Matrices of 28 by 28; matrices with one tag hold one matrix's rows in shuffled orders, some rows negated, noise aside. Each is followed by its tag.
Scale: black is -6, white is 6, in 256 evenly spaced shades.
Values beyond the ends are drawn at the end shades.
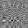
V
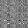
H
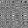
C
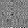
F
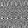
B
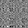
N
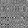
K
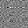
N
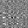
V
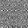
B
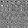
B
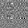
F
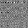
K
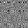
H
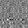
N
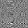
F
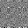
H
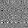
B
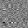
V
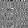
F
